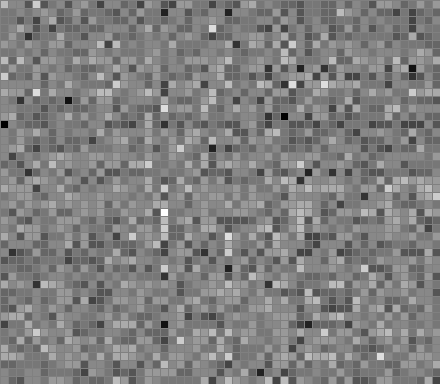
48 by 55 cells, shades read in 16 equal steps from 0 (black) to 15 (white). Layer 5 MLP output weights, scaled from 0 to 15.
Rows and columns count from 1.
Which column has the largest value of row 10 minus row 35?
1
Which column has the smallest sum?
52
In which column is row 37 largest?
39
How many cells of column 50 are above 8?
12
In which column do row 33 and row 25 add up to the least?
46
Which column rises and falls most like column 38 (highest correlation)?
21
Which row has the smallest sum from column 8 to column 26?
16
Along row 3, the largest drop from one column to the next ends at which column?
8
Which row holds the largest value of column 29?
30
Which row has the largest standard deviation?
11
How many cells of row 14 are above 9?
7
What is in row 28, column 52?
10
